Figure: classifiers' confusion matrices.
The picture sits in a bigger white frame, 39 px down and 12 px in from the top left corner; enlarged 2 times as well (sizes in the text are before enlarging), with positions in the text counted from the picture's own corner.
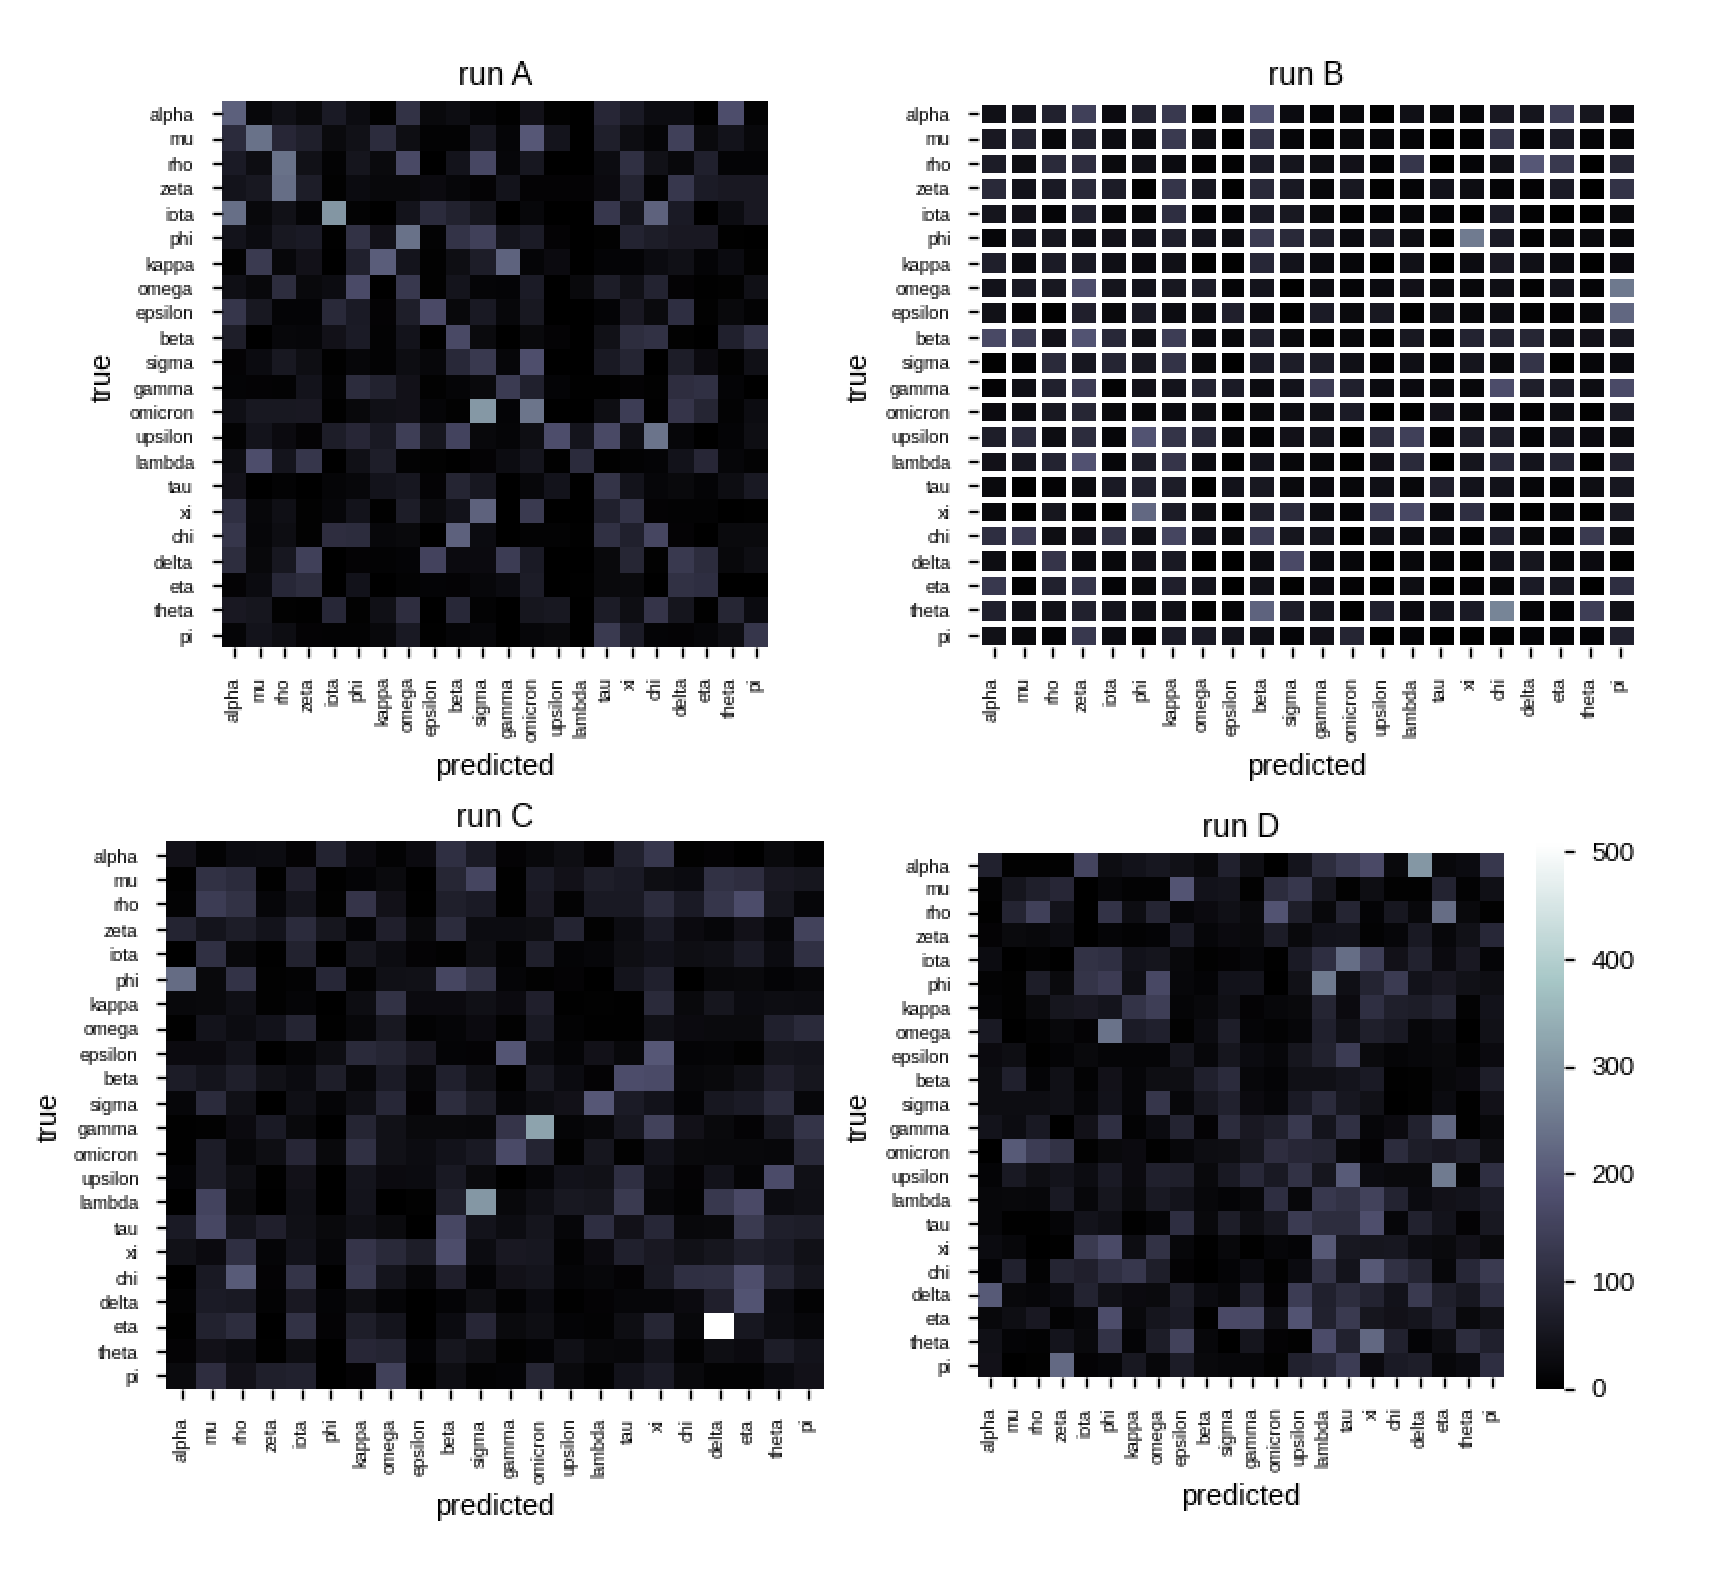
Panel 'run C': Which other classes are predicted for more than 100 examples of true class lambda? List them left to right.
mu, sigma, tau, delta, eta
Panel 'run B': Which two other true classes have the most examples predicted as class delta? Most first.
rho, sigma
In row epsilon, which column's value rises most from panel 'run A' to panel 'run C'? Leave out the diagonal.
gamma
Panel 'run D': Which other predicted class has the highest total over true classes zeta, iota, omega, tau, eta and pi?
phi
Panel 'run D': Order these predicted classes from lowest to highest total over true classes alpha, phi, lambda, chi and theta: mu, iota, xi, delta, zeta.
mu, zeta, iota, delta, xi
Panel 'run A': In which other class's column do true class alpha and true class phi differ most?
theta
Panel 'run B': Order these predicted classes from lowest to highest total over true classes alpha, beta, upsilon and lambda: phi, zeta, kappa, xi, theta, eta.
theta, xi, eta, phi, kappa, zeta
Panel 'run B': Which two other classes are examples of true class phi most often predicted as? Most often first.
xi, beta
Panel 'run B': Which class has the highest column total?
zeta
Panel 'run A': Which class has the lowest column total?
lambda
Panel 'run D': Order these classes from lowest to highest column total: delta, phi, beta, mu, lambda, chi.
beta, mu, chi, delta, phi, lambda
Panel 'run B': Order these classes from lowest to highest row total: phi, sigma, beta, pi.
pi, sigma, phi, beta
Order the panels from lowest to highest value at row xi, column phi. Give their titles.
run C, run A, run D, run B
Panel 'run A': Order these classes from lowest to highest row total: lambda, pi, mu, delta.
pi, lambda, delta, mu
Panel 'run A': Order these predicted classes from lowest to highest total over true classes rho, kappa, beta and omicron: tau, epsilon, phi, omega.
epsilon, tau, phi, omega
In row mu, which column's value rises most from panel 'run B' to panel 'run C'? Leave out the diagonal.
sigma
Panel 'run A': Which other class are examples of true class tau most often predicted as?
beta
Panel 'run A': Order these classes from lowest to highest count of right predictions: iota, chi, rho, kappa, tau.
tau, chi, kappa, rho, iota
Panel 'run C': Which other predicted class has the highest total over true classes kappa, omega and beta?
xi
